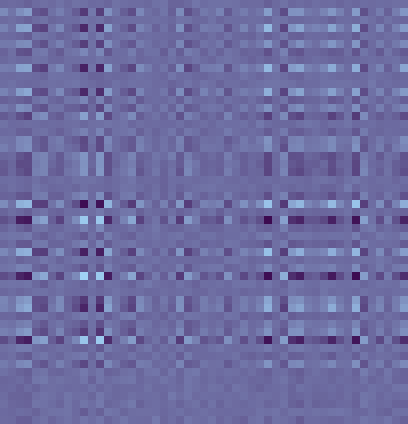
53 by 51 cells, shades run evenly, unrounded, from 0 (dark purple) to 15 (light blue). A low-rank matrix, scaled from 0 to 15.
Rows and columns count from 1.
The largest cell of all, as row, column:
35, 11
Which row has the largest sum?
26
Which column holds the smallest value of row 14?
13
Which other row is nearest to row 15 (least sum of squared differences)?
22
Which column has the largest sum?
34
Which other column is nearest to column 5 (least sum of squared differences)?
29
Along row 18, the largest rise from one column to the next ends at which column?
14
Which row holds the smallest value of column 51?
28
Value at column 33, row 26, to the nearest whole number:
10
